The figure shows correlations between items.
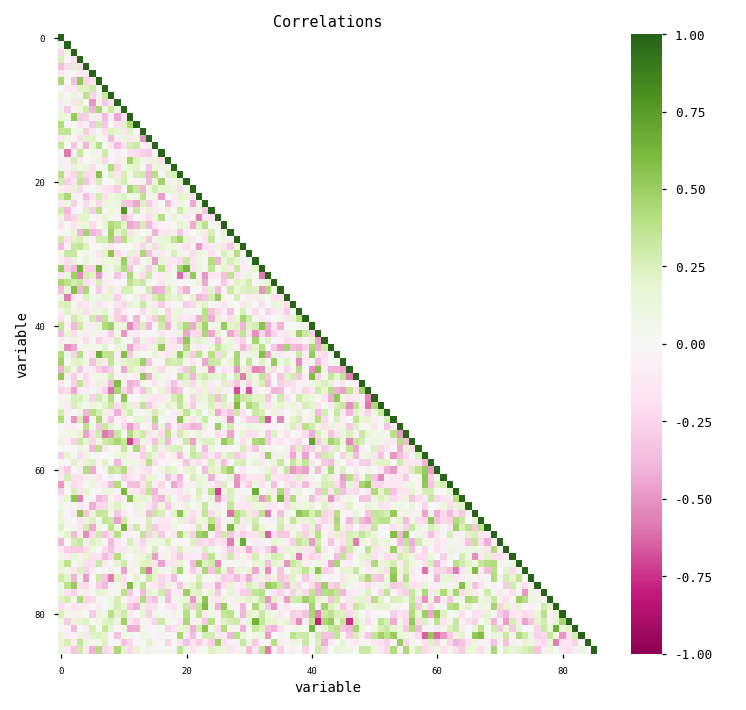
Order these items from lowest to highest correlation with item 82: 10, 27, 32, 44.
27, 10, 32, 44
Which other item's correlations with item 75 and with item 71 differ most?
34
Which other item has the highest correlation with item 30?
8
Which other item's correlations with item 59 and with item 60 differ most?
83
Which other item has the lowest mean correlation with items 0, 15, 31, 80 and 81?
41
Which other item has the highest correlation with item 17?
11
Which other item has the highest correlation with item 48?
9
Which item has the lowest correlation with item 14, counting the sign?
74
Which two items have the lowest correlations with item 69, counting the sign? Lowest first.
33, 4
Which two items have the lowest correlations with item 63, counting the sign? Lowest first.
25, 74
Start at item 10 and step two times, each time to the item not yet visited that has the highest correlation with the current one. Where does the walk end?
68
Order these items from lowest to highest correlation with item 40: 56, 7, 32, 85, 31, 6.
85, 6, 31, 7, 32, 56
